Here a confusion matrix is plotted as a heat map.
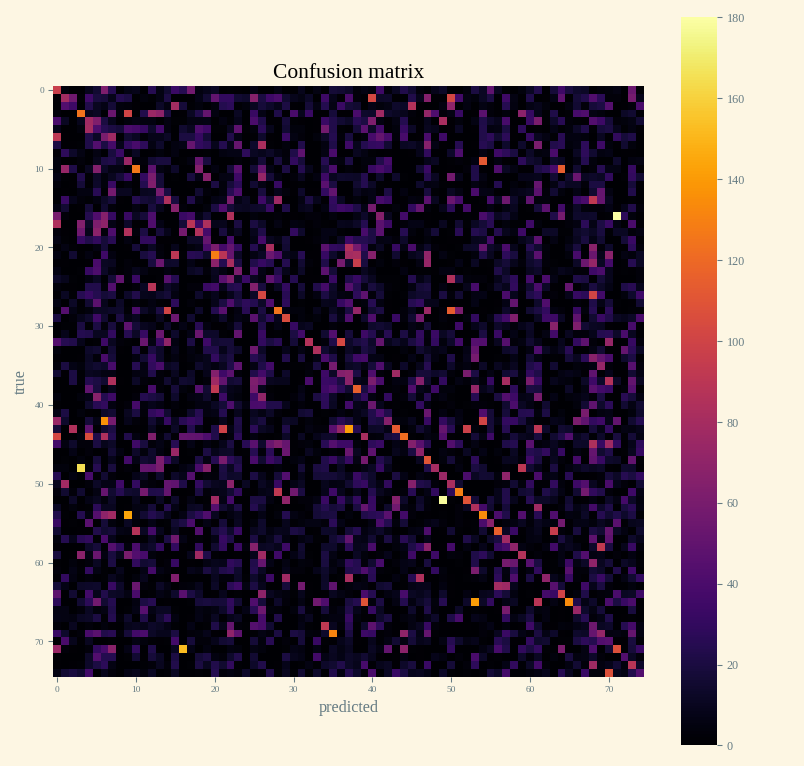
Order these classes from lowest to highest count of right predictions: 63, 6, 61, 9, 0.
61, 63, 6, 9, 0
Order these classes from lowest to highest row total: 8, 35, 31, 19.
8, 19, 35, 31
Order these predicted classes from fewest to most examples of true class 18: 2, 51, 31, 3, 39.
2, 31, 51, 39, 3
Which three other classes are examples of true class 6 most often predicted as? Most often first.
0, 7, 41
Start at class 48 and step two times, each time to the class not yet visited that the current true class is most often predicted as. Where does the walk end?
9
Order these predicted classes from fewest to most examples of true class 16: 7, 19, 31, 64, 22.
31, 19, 7, 64, 22
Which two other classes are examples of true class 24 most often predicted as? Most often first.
50, 22
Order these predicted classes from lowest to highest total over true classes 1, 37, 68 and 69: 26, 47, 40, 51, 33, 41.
33, 51, 41, 26, 47, 40
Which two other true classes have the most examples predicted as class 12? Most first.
25, 3
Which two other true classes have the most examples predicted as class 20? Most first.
21, 38
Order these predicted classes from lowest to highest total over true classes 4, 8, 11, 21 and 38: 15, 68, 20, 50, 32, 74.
32, 74, 50, 15, 68, 20
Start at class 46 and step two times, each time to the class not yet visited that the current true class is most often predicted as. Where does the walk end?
40
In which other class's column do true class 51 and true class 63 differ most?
28
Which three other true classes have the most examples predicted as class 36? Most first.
32, 43, 22
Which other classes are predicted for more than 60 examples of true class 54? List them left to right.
6, 7, 9
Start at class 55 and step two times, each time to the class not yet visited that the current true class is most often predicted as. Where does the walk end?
26
